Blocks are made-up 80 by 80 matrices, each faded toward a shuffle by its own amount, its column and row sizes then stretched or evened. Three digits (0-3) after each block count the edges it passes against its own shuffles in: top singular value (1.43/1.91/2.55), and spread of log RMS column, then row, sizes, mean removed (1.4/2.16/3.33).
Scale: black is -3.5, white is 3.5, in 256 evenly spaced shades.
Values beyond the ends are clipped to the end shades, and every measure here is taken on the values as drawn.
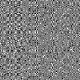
3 2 1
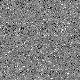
0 0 1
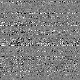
1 1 3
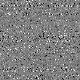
1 0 2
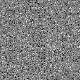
1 1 0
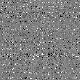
1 1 2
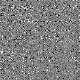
0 1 2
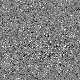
0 0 1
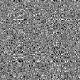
2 1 2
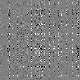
2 3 2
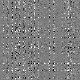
1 3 2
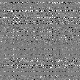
2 1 3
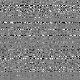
2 1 3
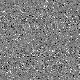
1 0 1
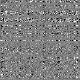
1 2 3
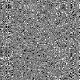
2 2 0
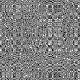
3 1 1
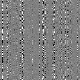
3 3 0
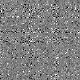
1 2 2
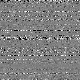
1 0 3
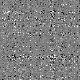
0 2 2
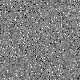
1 0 0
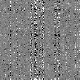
2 3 1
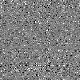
1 1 2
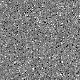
0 1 0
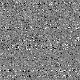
0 0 2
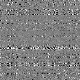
2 1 3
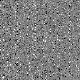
1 2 0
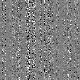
1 3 0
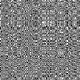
3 2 1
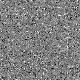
0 0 1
